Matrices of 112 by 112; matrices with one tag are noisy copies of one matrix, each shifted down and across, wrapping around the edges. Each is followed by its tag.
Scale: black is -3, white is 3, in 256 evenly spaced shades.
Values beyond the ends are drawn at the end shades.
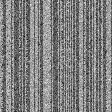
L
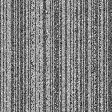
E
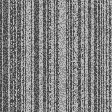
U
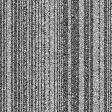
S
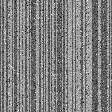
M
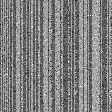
L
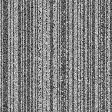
E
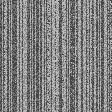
E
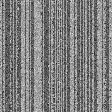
L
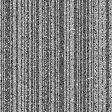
E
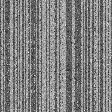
M
